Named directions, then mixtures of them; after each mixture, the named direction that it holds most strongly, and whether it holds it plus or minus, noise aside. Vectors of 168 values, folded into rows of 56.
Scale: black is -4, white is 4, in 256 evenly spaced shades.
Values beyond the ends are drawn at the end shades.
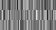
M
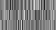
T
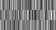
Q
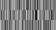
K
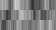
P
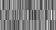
Q, plus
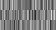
Q, plus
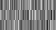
Q, minus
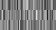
M, plus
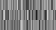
M, minus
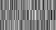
Q, minus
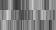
P, minus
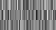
M, minus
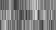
P, minus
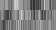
P, plus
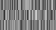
Q, minus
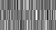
M, plus
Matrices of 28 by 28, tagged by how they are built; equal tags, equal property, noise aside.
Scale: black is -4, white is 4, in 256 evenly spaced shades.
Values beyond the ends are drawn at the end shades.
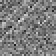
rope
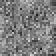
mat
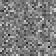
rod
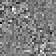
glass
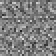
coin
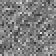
rope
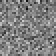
coin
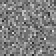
coin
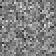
rod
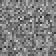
coin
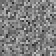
rod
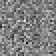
rod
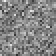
rope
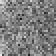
mat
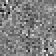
glass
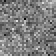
mat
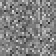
rod
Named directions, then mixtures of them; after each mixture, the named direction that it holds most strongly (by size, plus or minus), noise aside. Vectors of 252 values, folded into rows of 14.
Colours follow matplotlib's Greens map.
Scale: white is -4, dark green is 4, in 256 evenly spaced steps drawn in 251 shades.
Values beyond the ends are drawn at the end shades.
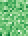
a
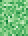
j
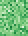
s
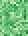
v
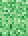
a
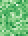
v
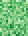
j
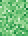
s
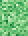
j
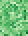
v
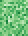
j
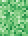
s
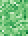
v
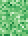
v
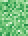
a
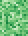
v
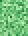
j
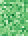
j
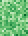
v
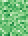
a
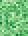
v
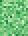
j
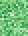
s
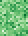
v
